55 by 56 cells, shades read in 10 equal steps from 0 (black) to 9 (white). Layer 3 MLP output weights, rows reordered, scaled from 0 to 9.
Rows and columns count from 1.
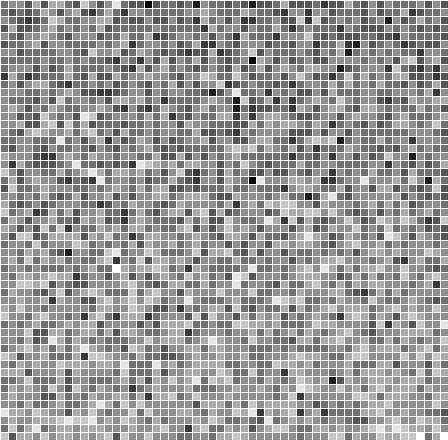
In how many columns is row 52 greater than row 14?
29
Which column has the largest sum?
8
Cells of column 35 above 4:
32
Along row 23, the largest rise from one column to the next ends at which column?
33
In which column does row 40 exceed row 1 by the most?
25
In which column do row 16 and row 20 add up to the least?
42
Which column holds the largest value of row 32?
15
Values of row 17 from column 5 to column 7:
7 6 5
